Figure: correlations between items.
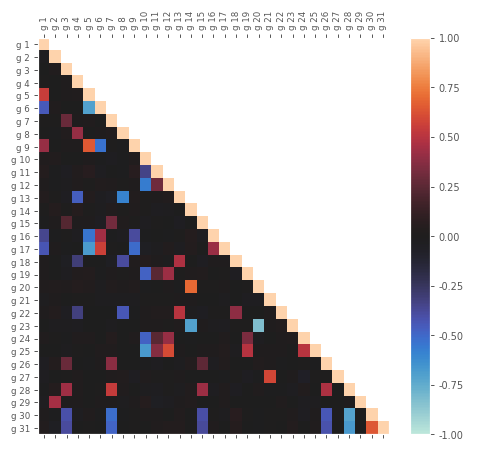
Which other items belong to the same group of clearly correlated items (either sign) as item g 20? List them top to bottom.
g 14, g 23
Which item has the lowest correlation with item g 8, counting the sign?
g 13
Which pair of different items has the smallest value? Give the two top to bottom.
g 20, g 23
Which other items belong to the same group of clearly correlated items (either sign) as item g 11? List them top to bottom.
g 10, g 12, g 19, g 24, g 25
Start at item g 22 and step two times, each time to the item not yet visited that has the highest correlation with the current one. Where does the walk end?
g 18
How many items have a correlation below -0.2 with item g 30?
5
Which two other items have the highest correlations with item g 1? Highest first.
g 5, g 9
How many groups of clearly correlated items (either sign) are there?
7
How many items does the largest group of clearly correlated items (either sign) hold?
7
